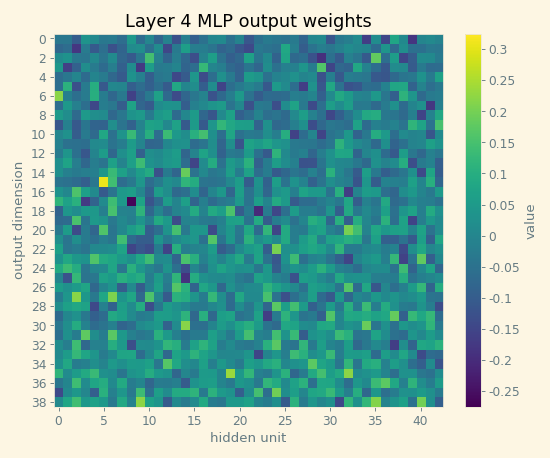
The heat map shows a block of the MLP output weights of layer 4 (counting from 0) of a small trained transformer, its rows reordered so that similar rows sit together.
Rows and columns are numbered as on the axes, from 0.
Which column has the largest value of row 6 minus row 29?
0
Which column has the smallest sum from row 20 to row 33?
4
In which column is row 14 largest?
14
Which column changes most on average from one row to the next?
24
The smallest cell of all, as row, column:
17, 8
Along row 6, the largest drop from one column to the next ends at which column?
1
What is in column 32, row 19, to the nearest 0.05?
-0.1
